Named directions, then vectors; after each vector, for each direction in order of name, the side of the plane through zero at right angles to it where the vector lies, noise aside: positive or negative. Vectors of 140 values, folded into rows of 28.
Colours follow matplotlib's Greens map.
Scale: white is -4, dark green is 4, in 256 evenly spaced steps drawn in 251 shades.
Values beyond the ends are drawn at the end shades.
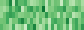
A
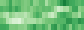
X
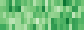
positive, positive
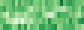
negative, positive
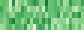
negative, negative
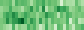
positive, negative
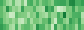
negative, positive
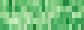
positive, positive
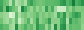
negative, positive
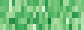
negative, negative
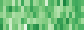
positive, positive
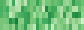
negative, negative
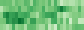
positive, negative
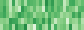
negative, negative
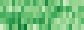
negative, negative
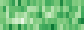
negative, positive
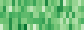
negative, negative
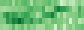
positive, negative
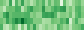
positive, negative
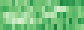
negative, positive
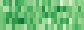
positive, negative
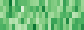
positive, positive
